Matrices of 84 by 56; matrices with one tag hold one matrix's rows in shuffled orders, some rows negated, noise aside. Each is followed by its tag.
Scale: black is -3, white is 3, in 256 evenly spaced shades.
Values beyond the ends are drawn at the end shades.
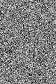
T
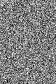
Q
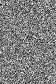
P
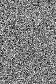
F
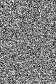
F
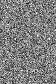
Q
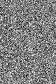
T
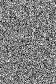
P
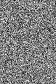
Q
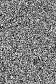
F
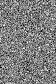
P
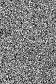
T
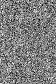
F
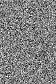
T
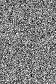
Q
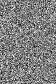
F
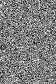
F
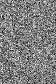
F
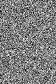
P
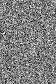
Q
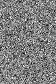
P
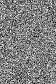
F
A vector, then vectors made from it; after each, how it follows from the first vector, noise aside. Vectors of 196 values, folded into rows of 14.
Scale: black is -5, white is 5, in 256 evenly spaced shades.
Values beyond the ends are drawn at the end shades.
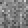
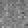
reversed, shrunk.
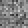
wrapped around, negated.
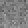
negated, shrunk.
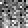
negated, scaled up.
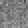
negated, shrunk.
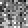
negated, scaled up.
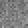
reversed, shrunk.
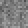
negated, shrunk.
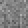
shrunk.
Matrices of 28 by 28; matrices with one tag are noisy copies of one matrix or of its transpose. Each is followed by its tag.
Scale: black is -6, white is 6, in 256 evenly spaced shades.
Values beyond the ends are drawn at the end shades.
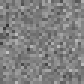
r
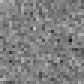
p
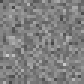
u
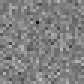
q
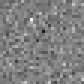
u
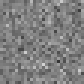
q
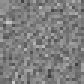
p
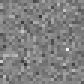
u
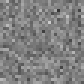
q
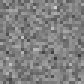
u
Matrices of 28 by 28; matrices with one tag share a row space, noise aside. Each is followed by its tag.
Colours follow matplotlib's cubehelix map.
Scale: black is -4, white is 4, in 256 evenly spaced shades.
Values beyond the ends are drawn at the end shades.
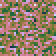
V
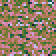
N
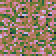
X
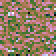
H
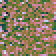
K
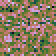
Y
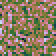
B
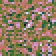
N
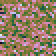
X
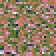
H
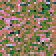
Y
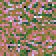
N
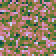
V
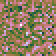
N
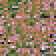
H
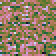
V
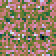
Y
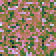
H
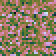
V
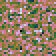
N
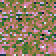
X
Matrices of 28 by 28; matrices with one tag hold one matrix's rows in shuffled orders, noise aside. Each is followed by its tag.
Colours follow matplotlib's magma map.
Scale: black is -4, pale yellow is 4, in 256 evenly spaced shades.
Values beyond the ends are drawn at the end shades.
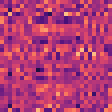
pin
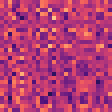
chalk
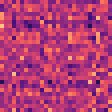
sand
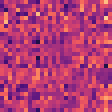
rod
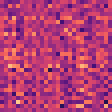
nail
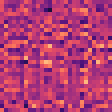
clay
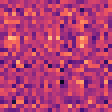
nail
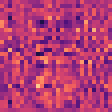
pin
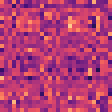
sand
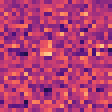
clay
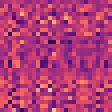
chalk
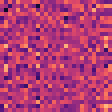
rod
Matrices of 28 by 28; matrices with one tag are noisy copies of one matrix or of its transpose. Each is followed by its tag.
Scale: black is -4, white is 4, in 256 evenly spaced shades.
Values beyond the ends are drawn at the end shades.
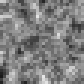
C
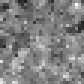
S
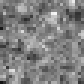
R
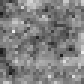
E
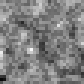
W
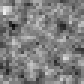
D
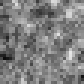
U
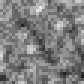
W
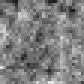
E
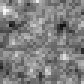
D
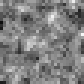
R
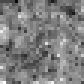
E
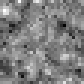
D
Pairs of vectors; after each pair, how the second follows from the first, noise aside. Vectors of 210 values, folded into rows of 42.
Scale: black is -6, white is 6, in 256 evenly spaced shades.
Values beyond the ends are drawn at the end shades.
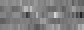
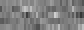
copied.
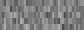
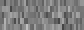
copied.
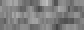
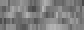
wrapped around, negated.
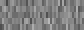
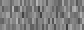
wrapped around, negated.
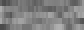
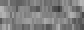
wrapped around, negated.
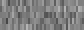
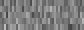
wrapped around.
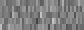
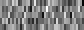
reversed, negated, scaled up.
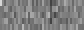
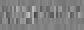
reversed, negated, partly zeroed.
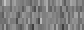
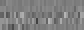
reversed, negated, partly zeroed.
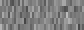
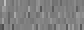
wrapped around, partly zeroed.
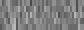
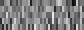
wrapped around, negated, scaled up.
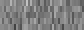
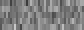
sign-scrambled.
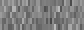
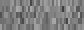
wrapped around, negated.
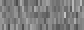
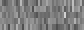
copied.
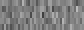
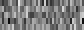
wrapped around, scaled up.
